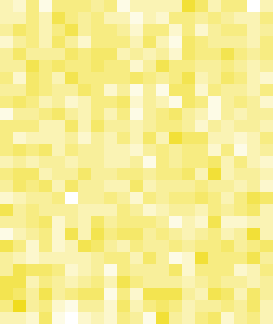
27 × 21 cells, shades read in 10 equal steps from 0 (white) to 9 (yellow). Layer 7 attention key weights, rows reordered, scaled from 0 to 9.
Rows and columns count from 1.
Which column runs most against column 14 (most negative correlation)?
9
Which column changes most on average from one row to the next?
14
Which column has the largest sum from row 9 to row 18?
15
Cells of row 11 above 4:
7
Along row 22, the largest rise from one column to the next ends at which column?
16
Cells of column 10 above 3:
20
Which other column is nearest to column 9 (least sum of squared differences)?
19
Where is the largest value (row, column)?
26, 2
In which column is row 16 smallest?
21
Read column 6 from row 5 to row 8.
6 5 7 4
